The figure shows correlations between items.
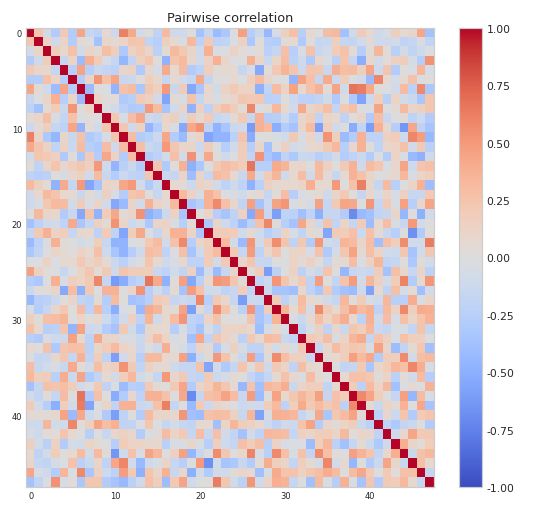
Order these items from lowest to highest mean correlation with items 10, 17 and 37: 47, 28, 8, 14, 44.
44, 14, 8, 47, 28
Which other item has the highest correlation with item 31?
6
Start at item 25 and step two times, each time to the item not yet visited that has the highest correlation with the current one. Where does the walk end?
11
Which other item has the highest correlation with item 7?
3
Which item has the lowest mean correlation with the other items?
19
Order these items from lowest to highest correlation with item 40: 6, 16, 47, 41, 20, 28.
20, 41, 28, 16, 47, 6
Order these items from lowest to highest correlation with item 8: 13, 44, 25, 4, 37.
13, 4, 25, 37, 44
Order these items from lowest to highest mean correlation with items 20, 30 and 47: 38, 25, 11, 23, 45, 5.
25, 11, 38, 23, 5, 45
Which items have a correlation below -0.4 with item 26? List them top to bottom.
10, 11, 16, 19
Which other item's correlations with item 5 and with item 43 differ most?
41
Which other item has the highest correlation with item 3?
47
